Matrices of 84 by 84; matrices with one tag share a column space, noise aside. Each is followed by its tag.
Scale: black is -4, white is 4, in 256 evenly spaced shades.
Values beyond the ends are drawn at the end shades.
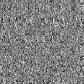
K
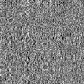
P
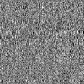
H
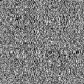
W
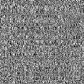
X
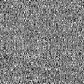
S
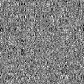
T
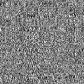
T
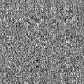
K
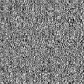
K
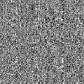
K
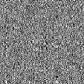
X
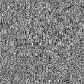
H
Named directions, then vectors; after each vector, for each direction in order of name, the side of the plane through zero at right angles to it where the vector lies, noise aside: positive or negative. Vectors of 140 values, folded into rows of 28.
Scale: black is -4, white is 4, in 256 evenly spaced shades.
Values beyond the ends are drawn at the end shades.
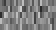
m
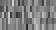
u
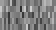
negative, negative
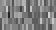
negative, negative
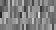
positive, positive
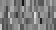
negative, positive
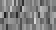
negative, positive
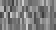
positive, negative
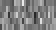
positive, negative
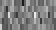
negative, positive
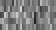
positive, negative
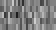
negative, positive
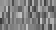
negative, negative
